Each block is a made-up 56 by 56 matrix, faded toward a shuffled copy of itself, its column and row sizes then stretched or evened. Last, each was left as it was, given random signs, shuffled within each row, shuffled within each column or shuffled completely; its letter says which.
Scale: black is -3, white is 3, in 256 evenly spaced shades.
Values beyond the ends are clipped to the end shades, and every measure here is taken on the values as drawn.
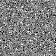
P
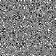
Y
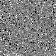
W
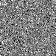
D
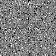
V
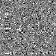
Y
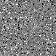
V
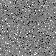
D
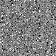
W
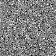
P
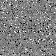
P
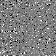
V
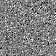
W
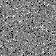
Y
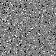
W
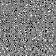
Y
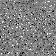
P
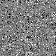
V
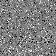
P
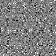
Y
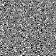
Y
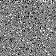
P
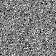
D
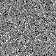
W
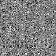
Y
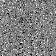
W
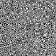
Y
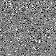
P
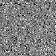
Y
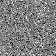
D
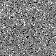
P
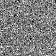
W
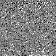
V
